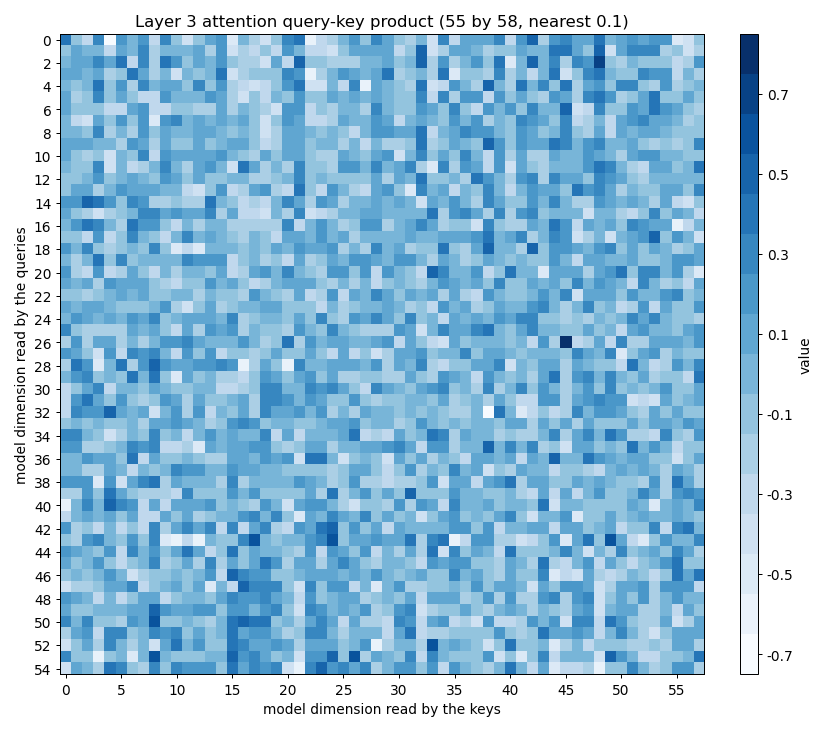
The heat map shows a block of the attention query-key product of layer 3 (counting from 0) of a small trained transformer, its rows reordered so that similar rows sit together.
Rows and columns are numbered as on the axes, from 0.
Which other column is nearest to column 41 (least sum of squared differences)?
36
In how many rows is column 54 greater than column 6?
21
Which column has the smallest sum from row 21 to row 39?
3
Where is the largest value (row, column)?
26, 45
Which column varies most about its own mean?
8
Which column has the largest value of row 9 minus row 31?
38
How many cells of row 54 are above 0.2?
13
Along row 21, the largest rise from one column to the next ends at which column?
52
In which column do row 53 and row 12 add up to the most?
49
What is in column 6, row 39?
-0.1
